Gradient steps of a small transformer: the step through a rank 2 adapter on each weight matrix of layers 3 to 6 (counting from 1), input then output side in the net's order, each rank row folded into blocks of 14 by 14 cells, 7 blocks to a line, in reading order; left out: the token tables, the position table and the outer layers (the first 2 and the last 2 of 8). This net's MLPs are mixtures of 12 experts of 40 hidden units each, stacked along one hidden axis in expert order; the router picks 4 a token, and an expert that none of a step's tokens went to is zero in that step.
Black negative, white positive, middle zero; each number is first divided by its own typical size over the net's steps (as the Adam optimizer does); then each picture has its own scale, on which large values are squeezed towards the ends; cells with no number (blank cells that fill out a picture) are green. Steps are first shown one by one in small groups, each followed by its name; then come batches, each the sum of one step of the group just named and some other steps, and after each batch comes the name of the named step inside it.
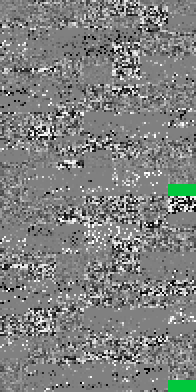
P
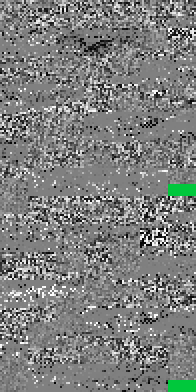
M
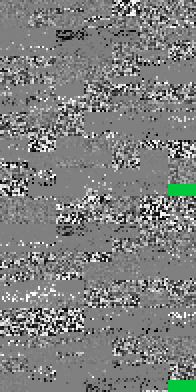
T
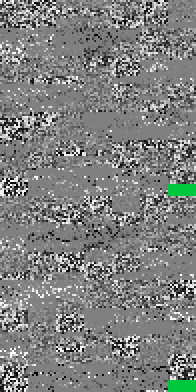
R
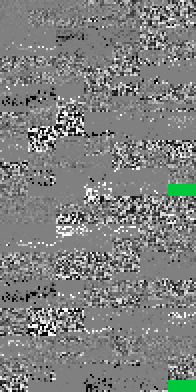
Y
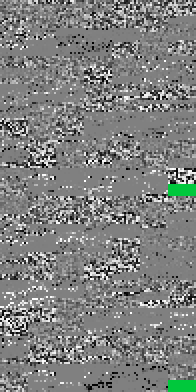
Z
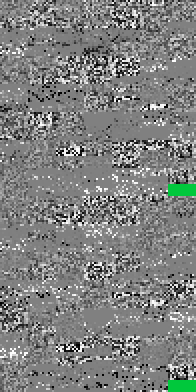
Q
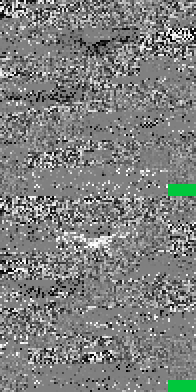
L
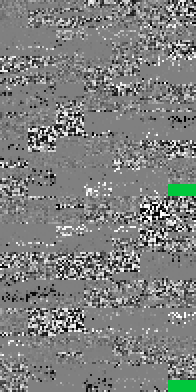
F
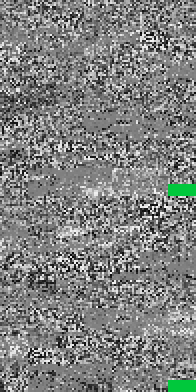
F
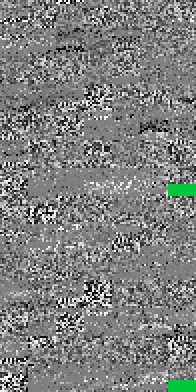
M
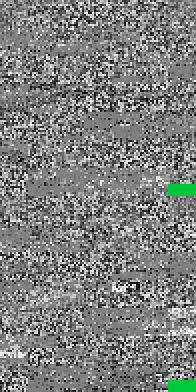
T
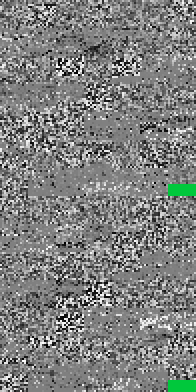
F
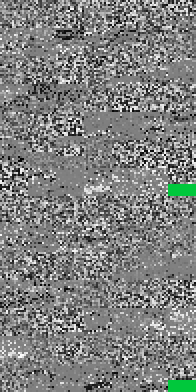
Q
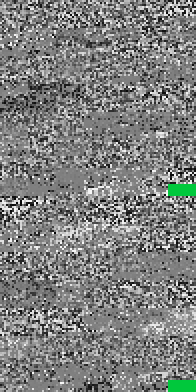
Y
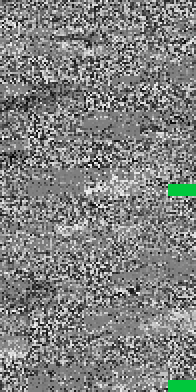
Y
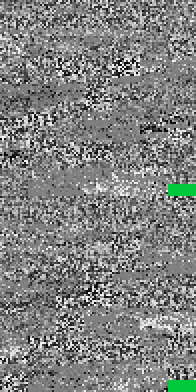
Q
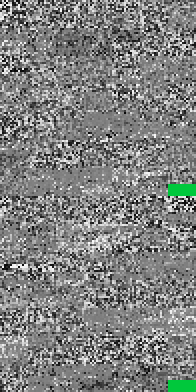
P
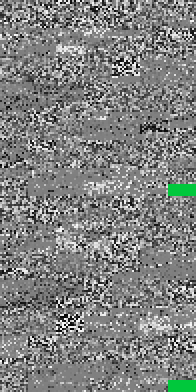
L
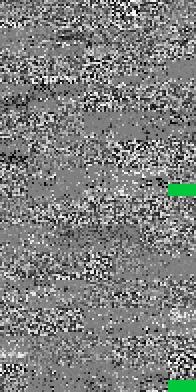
T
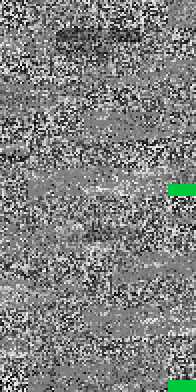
R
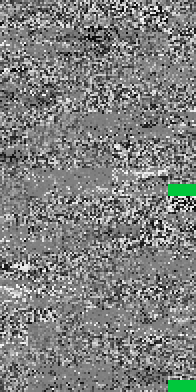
M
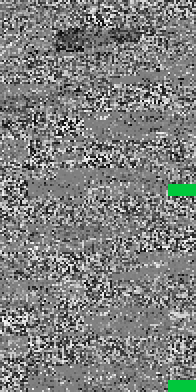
T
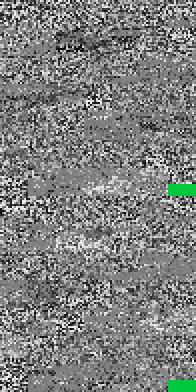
L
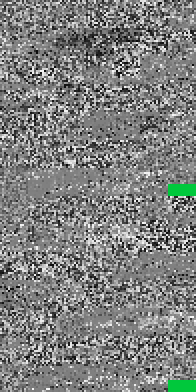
P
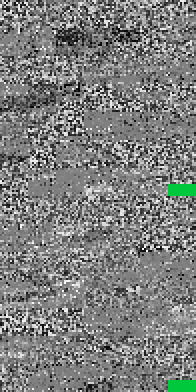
Y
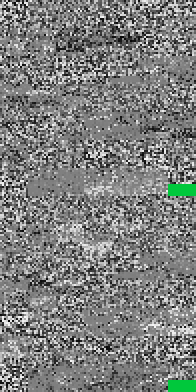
Z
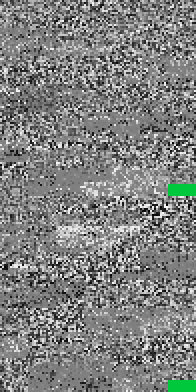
F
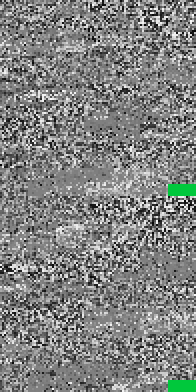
F
